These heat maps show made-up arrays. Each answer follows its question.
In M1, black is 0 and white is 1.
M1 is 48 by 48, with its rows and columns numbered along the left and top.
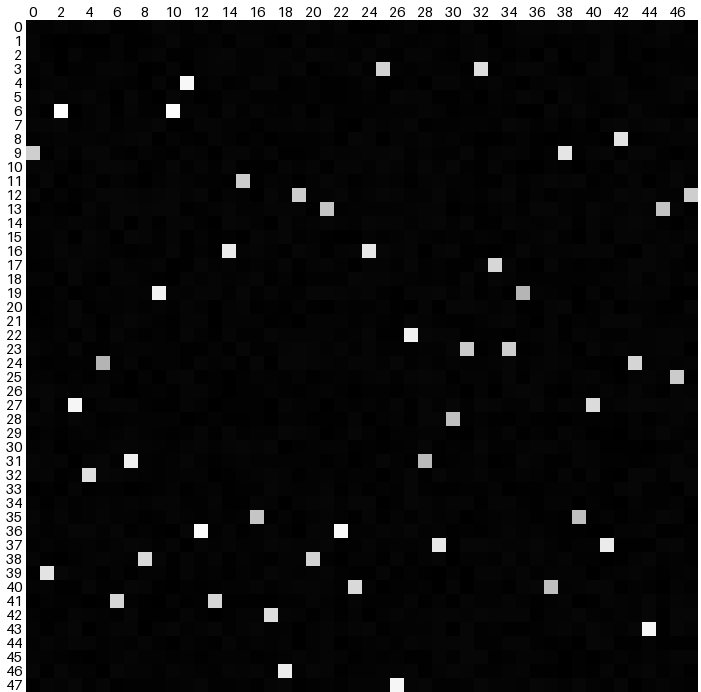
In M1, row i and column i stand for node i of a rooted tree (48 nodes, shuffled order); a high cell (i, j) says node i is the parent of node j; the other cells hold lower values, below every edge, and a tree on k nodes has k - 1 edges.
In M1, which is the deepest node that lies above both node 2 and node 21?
41
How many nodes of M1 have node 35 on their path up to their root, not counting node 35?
8
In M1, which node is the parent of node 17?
42
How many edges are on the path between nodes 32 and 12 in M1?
5
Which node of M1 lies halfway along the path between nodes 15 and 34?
3
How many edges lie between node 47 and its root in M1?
2
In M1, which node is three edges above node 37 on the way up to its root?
22
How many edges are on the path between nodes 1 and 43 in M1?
5
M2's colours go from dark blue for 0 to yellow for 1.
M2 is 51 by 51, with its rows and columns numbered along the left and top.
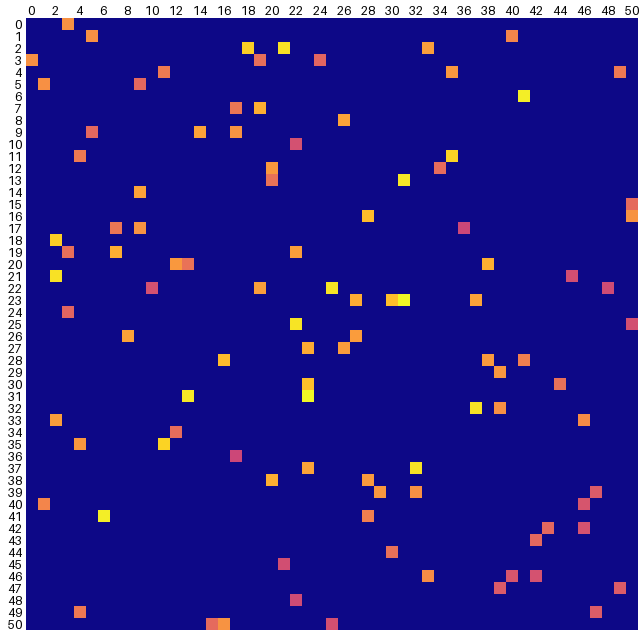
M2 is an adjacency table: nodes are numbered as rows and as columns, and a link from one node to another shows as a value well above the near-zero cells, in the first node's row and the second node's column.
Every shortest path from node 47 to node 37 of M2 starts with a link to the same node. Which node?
node 39
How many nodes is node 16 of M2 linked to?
2
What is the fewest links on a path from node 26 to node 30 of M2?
3
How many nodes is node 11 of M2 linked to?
2
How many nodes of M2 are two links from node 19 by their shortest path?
6
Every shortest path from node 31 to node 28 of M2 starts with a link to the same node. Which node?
node 13
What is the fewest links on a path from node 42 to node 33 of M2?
2
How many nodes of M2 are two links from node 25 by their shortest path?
5
